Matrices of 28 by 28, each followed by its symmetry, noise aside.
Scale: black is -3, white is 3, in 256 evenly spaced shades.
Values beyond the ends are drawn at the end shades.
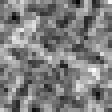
same after a half turn.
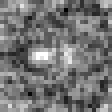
mirrored top to bottom.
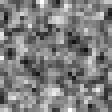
same after a half turn.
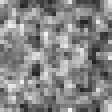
mirrored top to bottom.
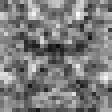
mirrored left to right.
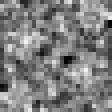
same after a half turn.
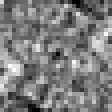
same after a half turn.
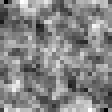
same after a half turn.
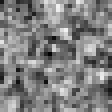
no symmetry.
